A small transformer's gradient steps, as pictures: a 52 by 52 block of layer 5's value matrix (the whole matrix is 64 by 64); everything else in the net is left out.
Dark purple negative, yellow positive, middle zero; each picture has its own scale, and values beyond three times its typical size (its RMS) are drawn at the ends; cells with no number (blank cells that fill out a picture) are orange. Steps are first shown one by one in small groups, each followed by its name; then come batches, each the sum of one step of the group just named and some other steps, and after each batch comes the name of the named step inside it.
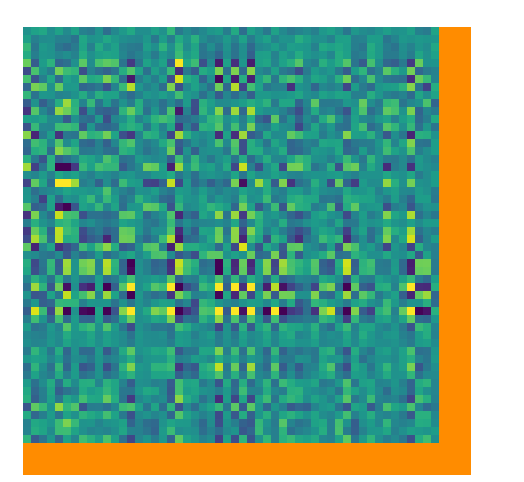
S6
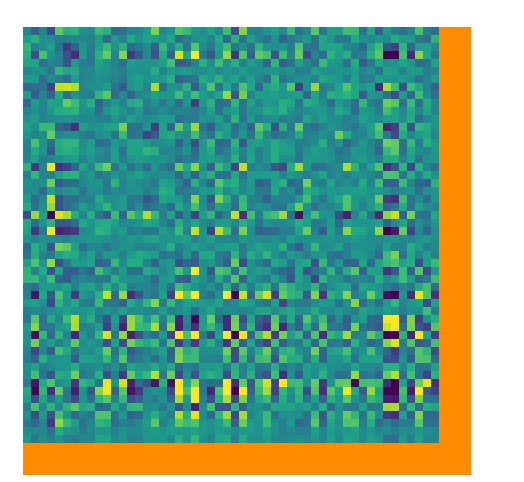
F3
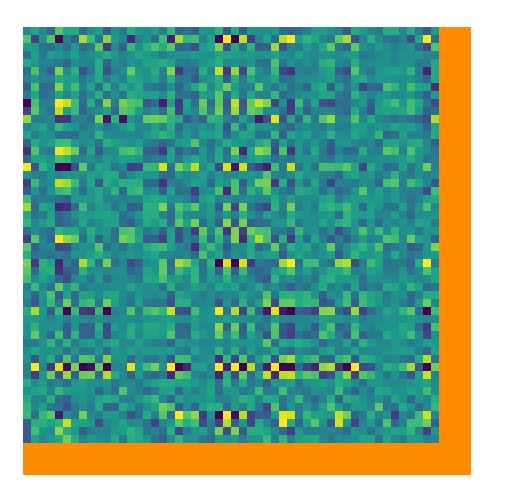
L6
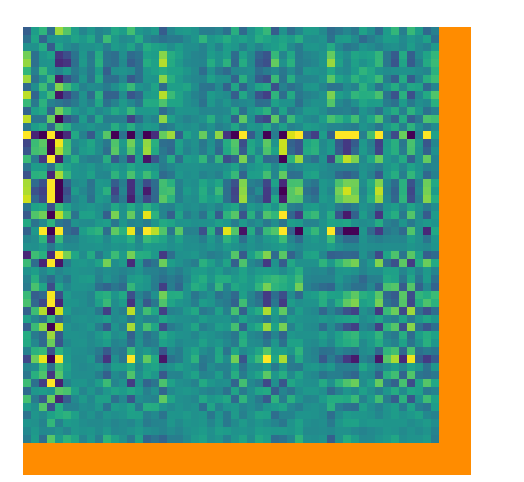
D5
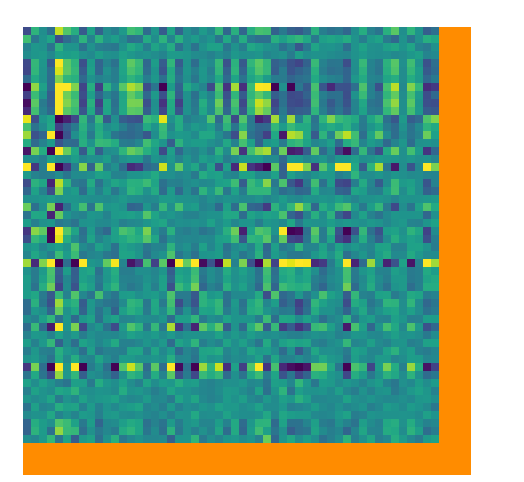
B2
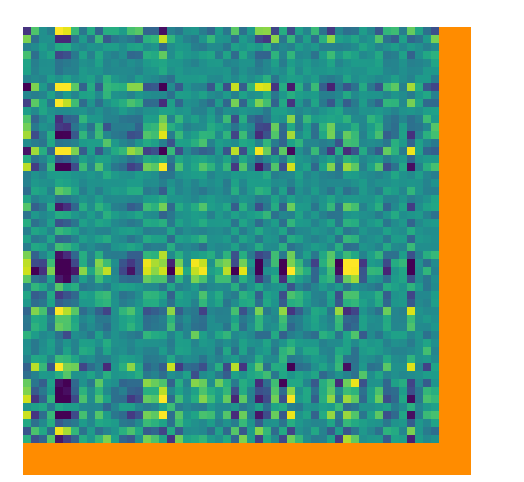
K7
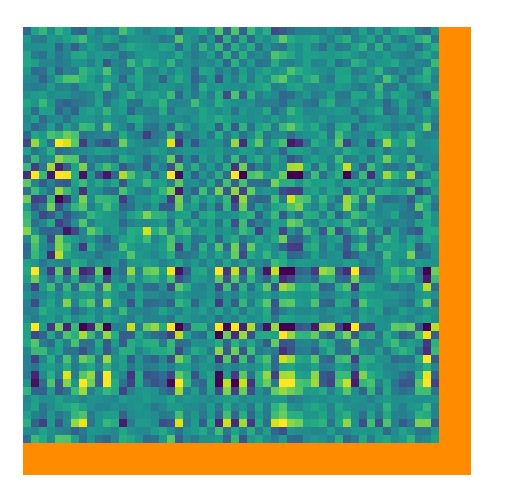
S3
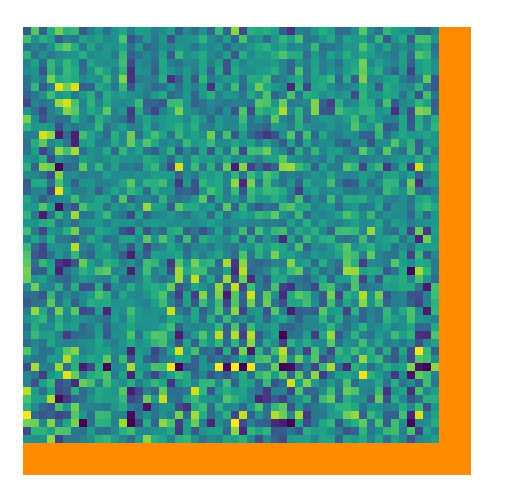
K7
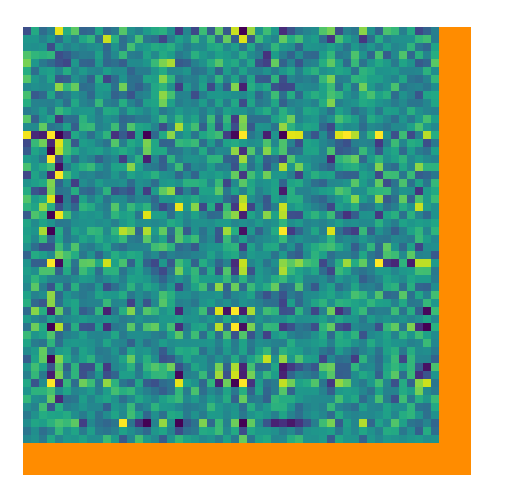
D5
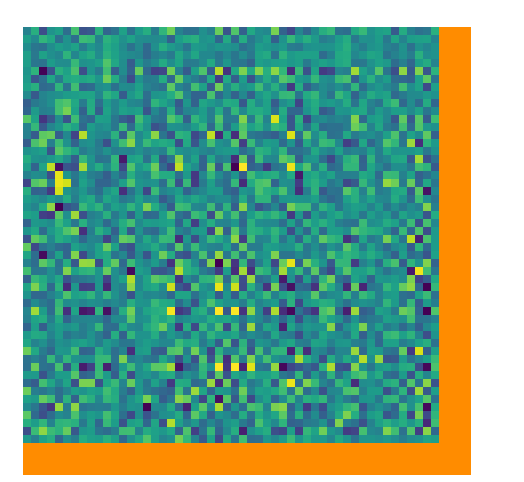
S6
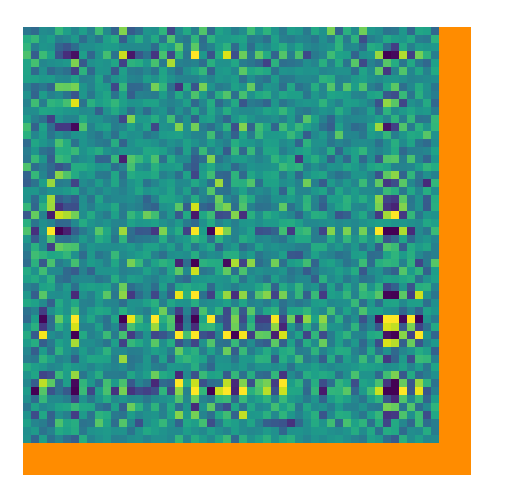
F3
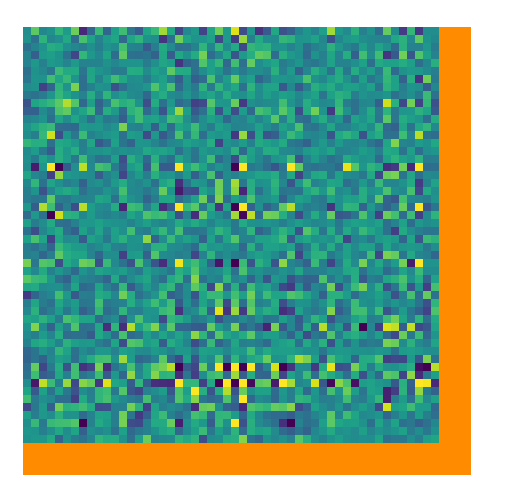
F3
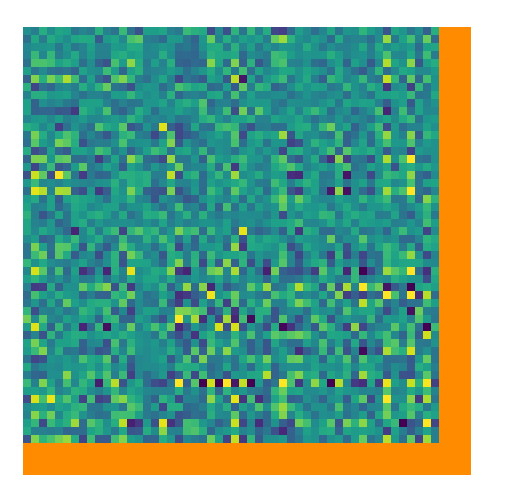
S3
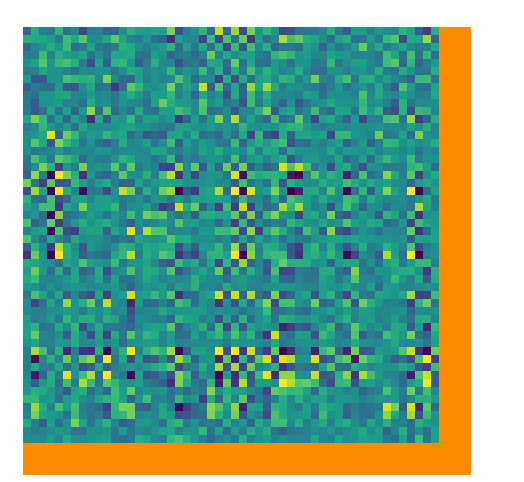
S3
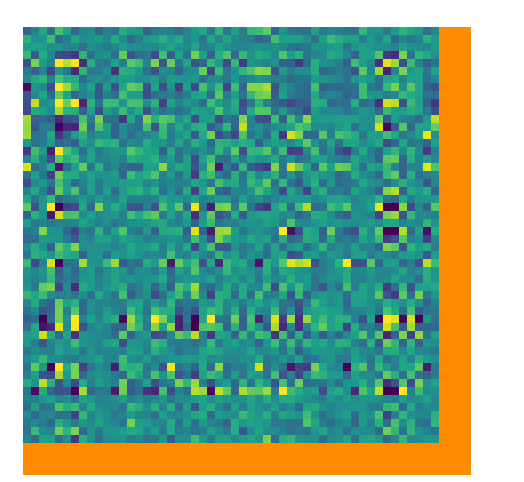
B2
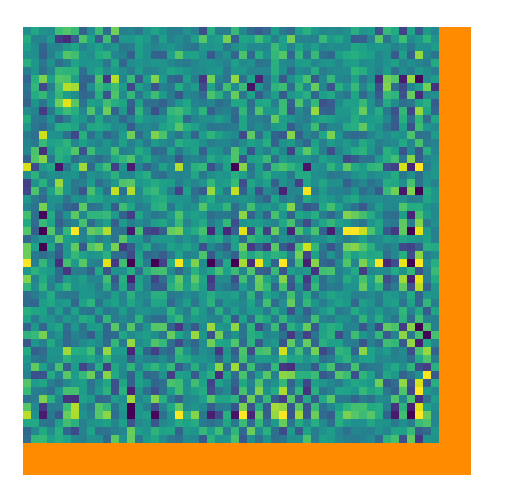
L6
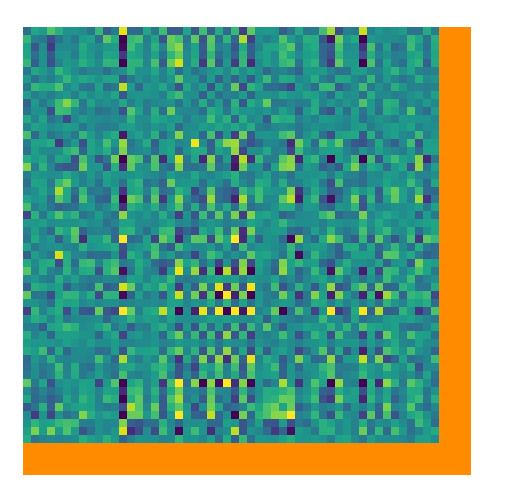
S6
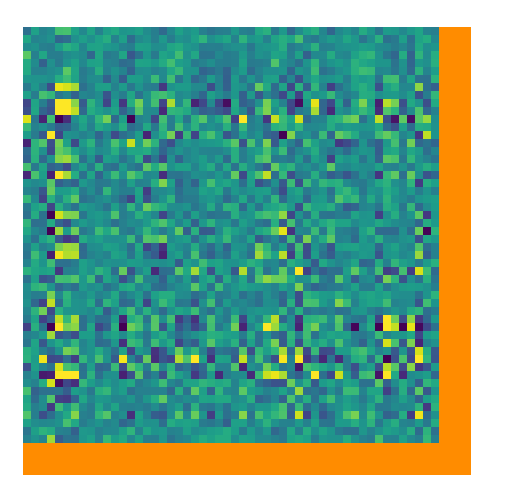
D5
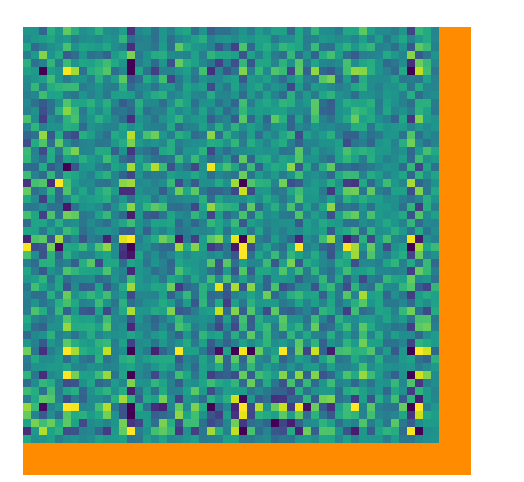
S6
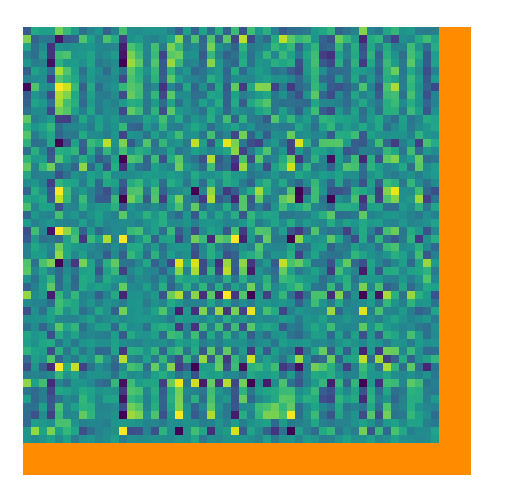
B2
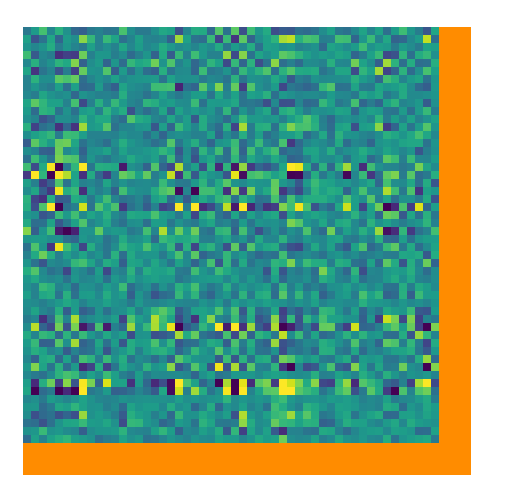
S3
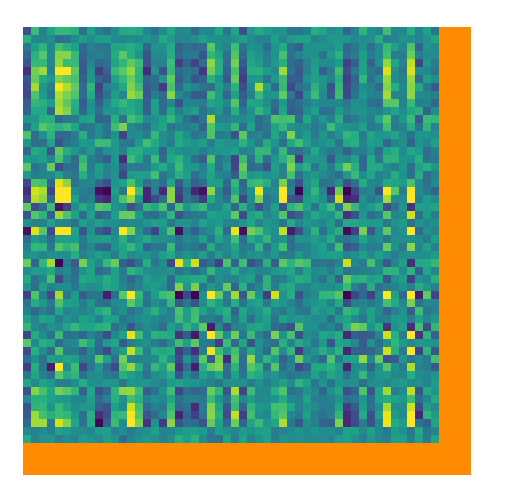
B2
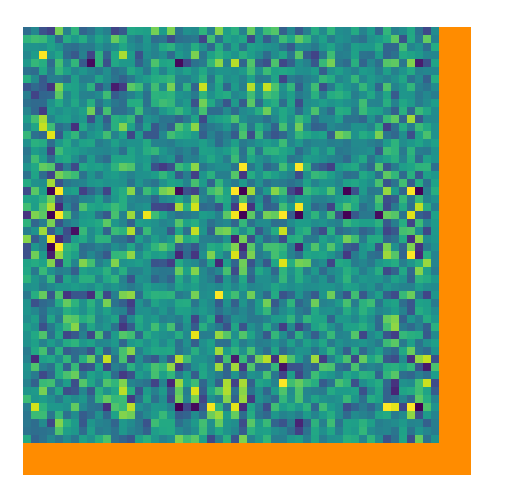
F3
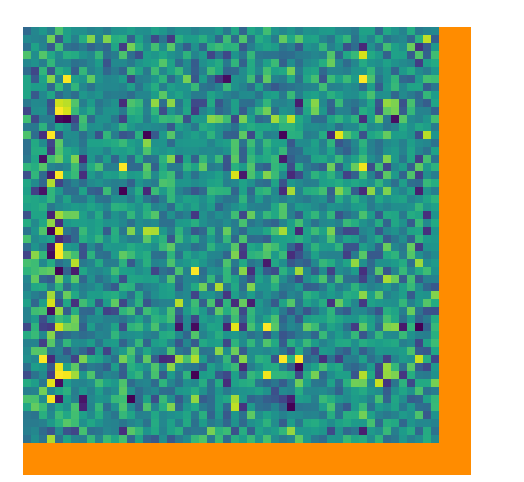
D5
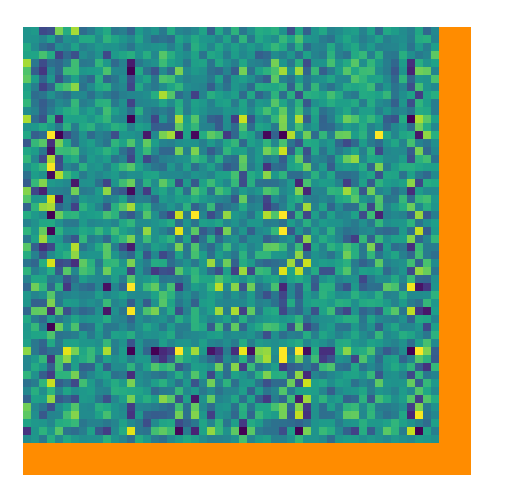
D5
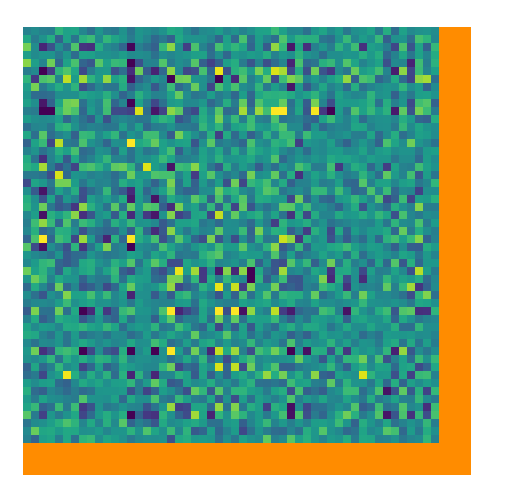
S6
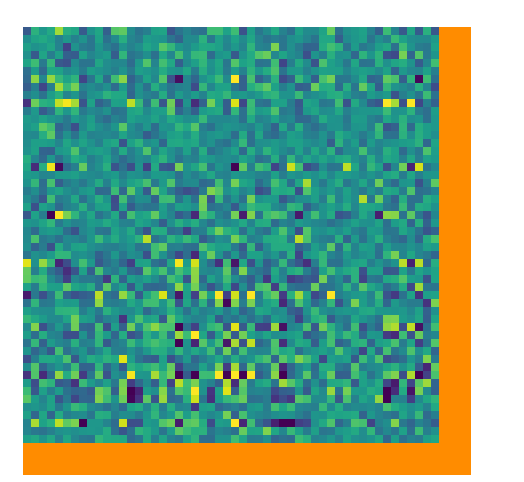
F3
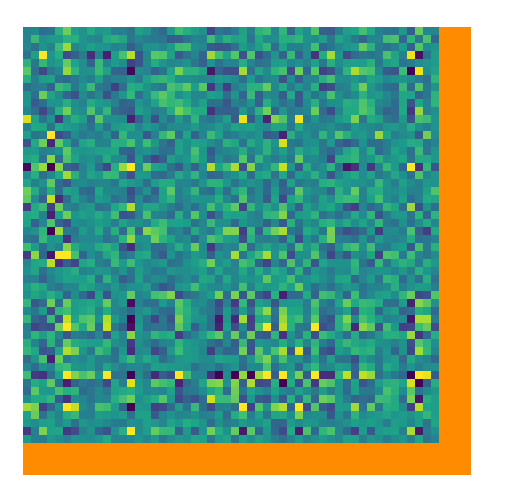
D5
